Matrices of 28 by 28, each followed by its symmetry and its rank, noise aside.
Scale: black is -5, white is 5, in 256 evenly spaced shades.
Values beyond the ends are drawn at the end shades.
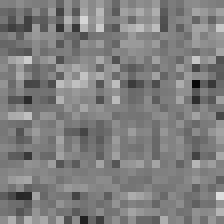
no symmetry, rank three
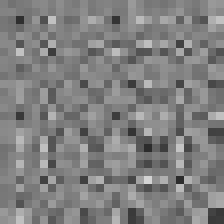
symmetric, rank two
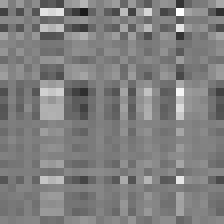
no symmetry, rank one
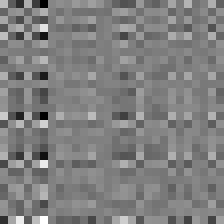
no symmetry, rank one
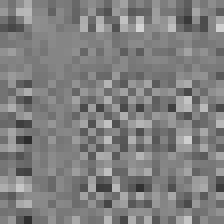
antisymmetric, rank two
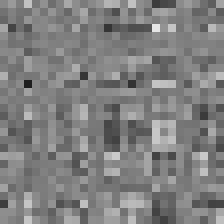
no symmetry, rank three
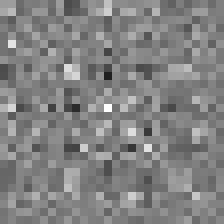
symmetric, rank three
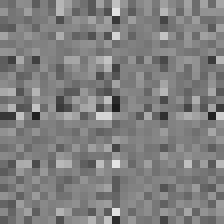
antisymmetric, rank two
